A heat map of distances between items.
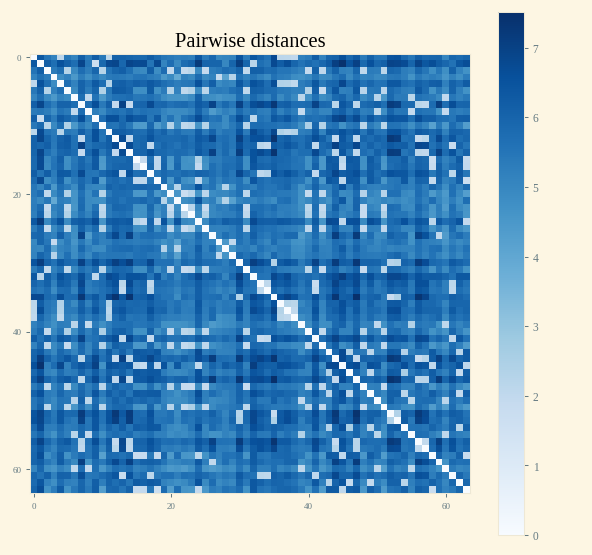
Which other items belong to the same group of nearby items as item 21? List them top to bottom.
19, 28
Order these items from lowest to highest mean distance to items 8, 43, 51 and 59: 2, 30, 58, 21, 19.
2, 21, 19, 58, 30
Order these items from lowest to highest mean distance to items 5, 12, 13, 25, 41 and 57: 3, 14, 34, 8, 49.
34, 14, 3, 8, 49
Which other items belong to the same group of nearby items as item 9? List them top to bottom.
1, 32
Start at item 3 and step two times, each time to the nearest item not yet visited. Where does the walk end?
29
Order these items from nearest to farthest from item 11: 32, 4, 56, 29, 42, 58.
4, 42, 29, 58, 56, 32
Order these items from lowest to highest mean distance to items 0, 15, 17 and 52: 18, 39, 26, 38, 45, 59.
18, 38, 45, 39, 26, 59
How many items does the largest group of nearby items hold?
12
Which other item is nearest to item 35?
52
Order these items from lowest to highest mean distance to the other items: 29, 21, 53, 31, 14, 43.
31, 21, 29, 43, 14, 53
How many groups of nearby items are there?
12
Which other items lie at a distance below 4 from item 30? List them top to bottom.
35, 52, 53
